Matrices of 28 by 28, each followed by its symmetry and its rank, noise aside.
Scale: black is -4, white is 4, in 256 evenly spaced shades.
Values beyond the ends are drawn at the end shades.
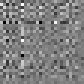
antisymmetric, rank two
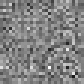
symmetric, rank four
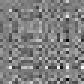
no symmetry, rank two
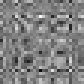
no symmetry, rank two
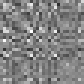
symmetric, rank two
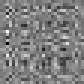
no symmetry, rank three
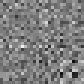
symmetric, rank four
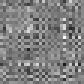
symmetric, rank two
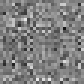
antisymmetric, rank four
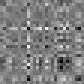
symmetric, rank two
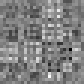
symmetric, rank two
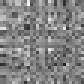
symmetric, rank three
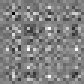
symmetric, rank three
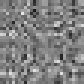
antisymmetric, rank four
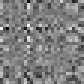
antisymmetric, rank two
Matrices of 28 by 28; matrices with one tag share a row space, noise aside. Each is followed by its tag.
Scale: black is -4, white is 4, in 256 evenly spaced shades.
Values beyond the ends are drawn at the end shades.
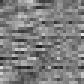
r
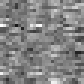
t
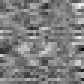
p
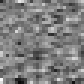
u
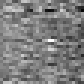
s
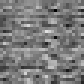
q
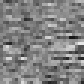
s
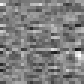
t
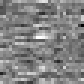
r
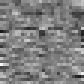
p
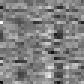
u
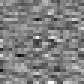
u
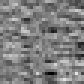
s
